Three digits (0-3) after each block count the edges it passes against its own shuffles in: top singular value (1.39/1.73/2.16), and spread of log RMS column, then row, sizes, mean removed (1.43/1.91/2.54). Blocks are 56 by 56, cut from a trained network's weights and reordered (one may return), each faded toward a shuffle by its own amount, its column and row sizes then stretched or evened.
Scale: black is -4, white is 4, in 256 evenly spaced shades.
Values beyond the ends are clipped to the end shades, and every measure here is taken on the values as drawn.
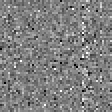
0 2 0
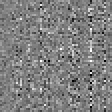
1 3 1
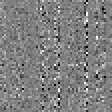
2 3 1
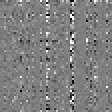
2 3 1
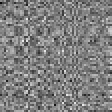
3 2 1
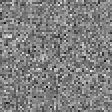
1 0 2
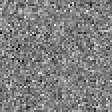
0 0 1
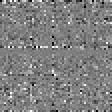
0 2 3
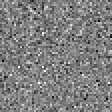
0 0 0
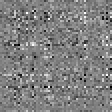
1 3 3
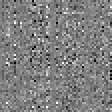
1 3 1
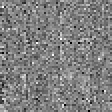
1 1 1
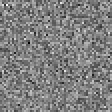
0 0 1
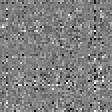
1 2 2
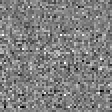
0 0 2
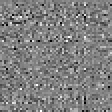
1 1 3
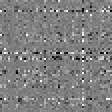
2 2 3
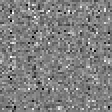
0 2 2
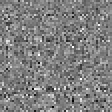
2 1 2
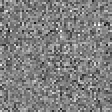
1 1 1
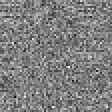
1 0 0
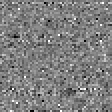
0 0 2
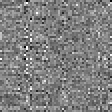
2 2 0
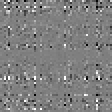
2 3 3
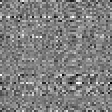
3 1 3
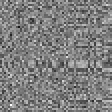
3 0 1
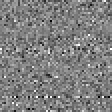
1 0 2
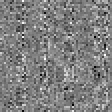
2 3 0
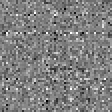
1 2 2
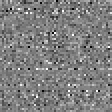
0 0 3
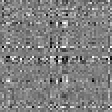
3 2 3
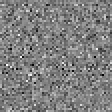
0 0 2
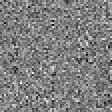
1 2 0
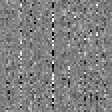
2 3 0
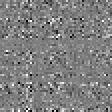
1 2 3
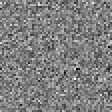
0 2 1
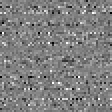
0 0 3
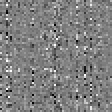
0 3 1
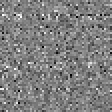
1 2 2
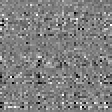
1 1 3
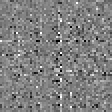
1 2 2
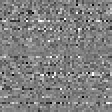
2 0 3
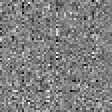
1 2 1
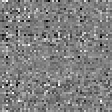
1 2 3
